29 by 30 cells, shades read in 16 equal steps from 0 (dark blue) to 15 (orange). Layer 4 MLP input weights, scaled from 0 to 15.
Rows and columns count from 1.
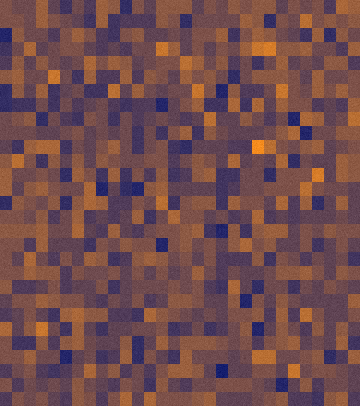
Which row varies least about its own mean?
20
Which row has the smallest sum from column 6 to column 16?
8
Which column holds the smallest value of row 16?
13
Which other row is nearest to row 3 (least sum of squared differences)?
16
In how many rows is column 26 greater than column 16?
10
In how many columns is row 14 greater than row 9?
15
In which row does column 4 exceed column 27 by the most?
18
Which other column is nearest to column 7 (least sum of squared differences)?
29
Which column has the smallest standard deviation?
28
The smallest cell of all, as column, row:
19, 27
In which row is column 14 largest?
4
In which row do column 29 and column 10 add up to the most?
7
